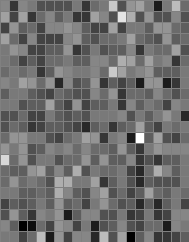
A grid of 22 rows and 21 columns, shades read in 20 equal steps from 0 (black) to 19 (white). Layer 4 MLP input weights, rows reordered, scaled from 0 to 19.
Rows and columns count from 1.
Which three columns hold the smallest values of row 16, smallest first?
16, 15, 10
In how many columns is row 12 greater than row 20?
6
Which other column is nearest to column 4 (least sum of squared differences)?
9
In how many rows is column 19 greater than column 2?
8
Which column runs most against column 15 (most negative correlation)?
5
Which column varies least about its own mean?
21
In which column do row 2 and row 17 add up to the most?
14
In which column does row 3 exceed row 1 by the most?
18
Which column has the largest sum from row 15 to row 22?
7
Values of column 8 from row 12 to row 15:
6 8 10 8
